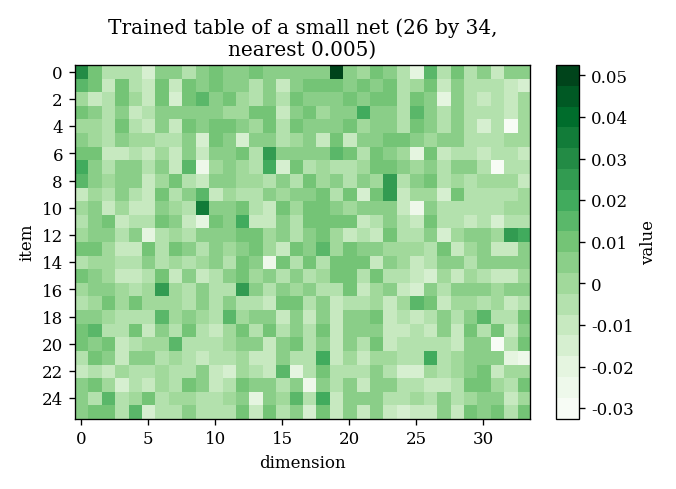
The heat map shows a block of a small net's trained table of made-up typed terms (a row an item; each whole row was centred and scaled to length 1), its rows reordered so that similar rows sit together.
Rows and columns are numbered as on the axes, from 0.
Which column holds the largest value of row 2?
9
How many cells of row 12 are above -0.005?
23
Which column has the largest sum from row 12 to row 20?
12
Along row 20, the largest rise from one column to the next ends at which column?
32
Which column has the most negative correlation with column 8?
15
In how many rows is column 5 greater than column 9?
9
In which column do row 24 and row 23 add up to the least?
17
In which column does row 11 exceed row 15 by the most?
26
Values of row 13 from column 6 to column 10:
-0.005 0.01 0.005 -0.005 0.005
